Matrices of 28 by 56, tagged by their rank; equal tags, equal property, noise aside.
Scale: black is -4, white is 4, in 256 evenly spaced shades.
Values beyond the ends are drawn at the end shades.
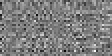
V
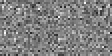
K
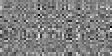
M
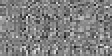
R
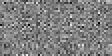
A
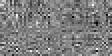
A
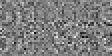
A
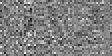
R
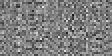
R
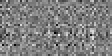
R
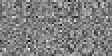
A
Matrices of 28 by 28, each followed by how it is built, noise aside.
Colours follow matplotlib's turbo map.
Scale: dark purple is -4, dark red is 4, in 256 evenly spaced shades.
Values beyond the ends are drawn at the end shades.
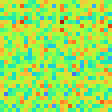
repeating columns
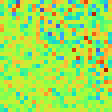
upper triangular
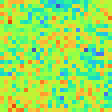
smooth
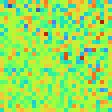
upper triangular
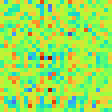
low rank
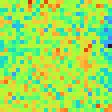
smooth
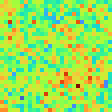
smooth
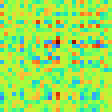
low rank
